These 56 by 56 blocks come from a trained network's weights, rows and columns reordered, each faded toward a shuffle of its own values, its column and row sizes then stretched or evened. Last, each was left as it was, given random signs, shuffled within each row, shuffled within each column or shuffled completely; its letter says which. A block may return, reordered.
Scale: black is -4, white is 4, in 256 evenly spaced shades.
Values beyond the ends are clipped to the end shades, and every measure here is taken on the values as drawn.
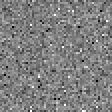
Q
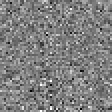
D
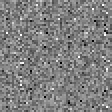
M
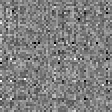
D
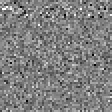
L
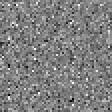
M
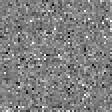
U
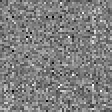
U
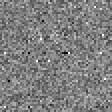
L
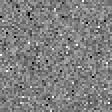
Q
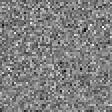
L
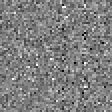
M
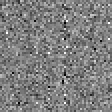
U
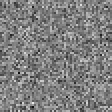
U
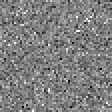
Q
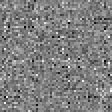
D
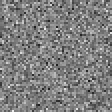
Q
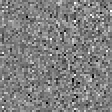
M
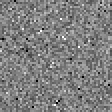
Q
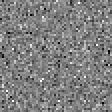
M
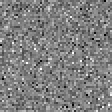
Q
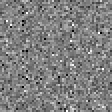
M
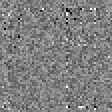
U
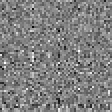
D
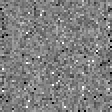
M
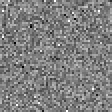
Q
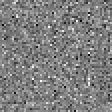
M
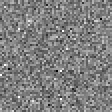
Q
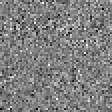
L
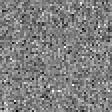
Q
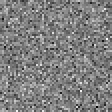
Q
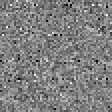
L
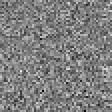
D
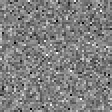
Q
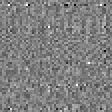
D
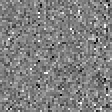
M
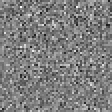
U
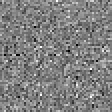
U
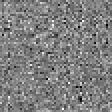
D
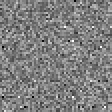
L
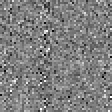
M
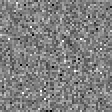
Q
